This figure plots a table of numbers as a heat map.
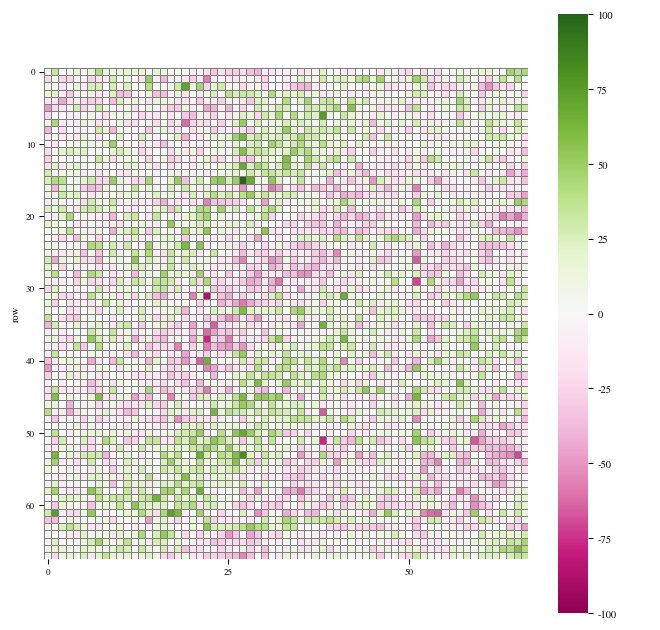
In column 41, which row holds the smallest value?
40
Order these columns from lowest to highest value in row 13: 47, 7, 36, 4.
47, 7, 4, 36
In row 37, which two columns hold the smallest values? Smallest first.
22, 25
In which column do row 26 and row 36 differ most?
51
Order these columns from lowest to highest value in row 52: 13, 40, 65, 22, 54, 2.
65, 40, 54, 2, 13, 22
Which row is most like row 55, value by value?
57
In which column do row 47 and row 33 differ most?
38
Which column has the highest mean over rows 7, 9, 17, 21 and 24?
27
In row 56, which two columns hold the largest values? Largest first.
19, 14
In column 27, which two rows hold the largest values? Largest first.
15, 53
